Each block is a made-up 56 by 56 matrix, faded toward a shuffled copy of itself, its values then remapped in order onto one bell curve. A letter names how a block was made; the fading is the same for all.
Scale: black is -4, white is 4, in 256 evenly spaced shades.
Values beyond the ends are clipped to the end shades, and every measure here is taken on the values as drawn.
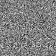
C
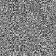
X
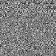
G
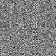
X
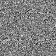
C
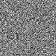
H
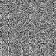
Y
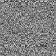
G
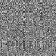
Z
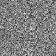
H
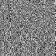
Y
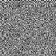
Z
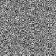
Y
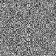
H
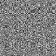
Z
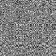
Z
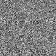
C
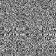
G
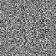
G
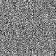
H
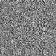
Y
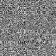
Z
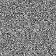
C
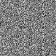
H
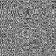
Z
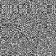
Z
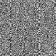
X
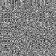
Z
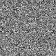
C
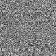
H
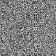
X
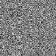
Y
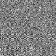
Z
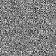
G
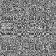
Z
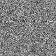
C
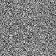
X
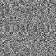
G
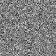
Y
